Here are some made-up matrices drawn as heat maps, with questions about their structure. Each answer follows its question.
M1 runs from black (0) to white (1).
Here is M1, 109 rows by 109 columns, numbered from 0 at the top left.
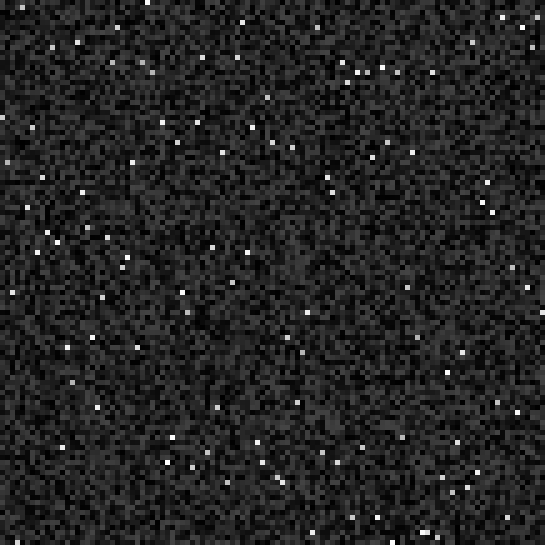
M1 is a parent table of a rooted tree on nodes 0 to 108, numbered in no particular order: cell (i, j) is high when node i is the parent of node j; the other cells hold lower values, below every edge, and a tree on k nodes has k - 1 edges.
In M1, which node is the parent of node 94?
8
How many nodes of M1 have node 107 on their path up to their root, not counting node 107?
6
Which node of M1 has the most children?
14
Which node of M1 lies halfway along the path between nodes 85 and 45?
46
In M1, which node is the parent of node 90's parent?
42
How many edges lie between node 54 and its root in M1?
5
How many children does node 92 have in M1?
3
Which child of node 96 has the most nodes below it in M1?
56
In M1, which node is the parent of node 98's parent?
49
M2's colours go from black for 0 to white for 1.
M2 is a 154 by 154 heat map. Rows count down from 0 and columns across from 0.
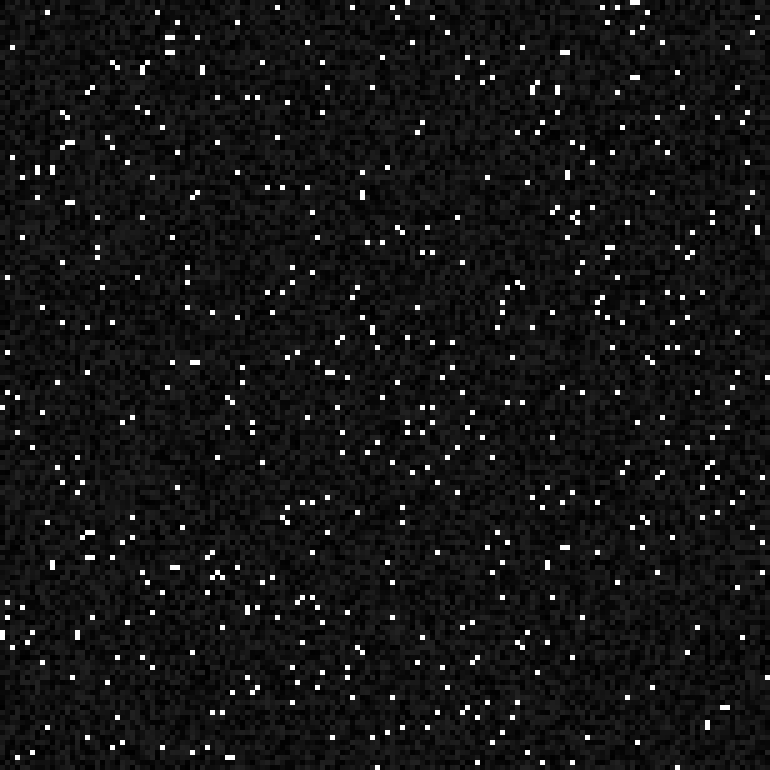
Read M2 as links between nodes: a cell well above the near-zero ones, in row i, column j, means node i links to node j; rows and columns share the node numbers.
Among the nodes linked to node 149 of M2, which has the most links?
node 22
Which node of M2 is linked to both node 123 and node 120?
node 1
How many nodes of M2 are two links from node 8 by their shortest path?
3
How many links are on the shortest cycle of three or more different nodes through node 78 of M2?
3
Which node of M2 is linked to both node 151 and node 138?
node 46
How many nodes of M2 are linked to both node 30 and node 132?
0
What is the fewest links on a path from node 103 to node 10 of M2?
4
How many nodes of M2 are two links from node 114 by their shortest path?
9
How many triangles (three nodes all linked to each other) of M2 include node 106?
3
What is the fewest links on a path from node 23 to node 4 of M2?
7
